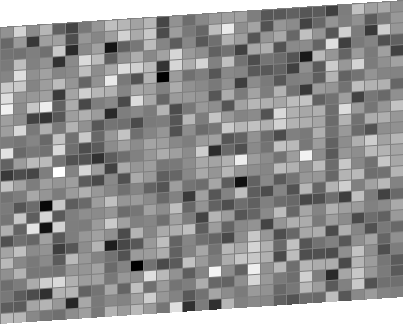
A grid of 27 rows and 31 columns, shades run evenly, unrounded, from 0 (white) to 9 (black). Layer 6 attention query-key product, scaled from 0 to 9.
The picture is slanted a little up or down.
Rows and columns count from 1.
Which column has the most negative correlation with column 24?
2
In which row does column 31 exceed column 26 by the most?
4
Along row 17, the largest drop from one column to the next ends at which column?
5
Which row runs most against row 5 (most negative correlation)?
9
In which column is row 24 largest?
27
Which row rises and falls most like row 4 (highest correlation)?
7
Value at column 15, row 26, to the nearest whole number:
6
